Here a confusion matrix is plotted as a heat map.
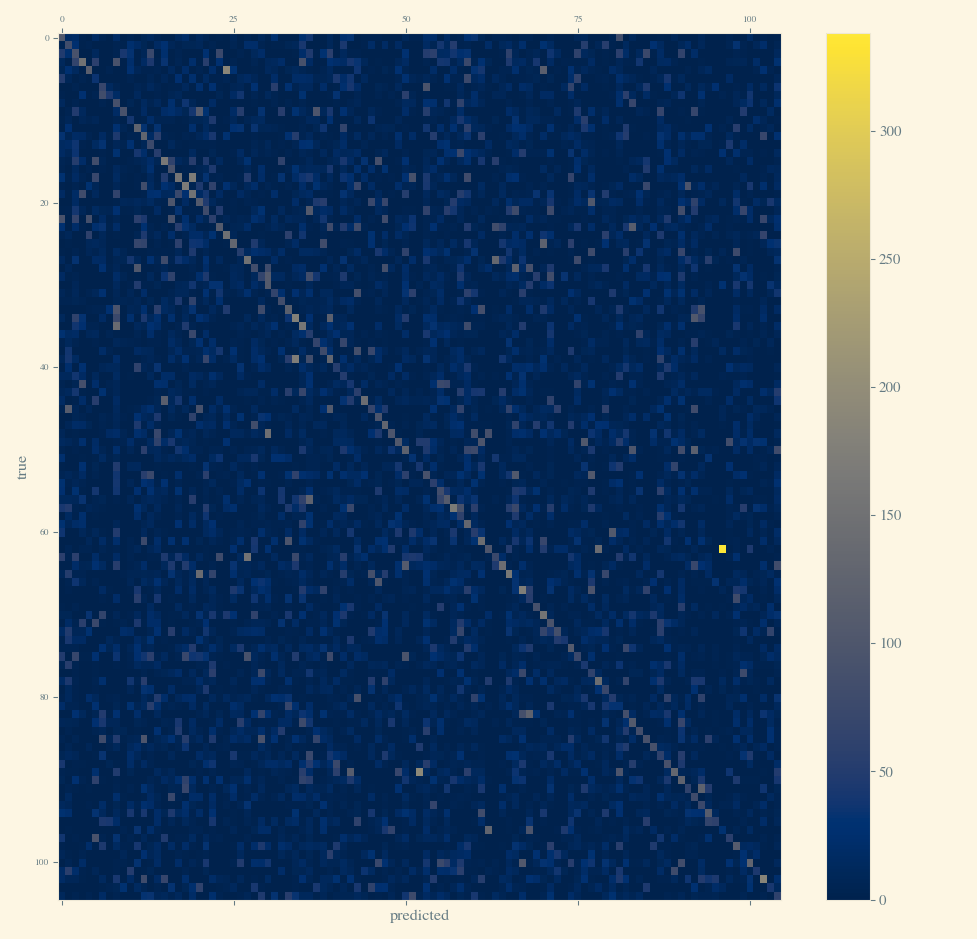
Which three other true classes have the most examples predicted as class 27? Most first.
63, 75, 17
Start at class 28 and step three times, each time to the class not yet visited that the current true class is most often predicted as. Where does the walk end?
19
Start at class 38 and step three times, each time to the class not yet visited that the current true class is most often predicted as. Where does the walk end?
8
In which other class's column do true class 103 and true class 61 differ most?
33
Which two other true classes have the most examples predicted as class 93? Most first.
91, 33
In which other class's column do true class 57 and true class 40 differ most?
58
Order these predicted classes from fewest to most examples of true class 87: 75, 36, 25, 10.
75, 10, 25, 36
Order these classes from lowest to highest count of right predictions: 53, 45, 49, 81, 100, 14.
81, 14, 45, 53, 49, 100
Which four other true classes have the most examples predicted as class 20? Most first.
65, 9, 45, 103
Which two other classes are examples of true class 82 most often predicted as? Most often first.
68, 67
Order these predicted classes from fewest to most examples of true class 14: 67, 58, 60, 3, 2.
3, 60, 2, 67, 58
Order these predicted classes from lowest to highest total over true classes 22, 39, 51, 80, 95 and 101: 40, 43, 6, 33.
40, 6, 33, 43
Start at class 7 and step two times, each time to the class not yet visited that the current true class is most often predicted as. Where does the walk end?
53
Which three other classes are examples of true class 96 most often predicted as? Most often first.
62, 68, 48
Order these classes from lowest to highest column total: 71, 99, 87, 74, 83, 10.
10, 99, 83, 74, 87, 71
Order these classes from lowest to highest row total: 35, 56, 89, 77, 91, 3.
77, 91, 56, 35, 89, 3
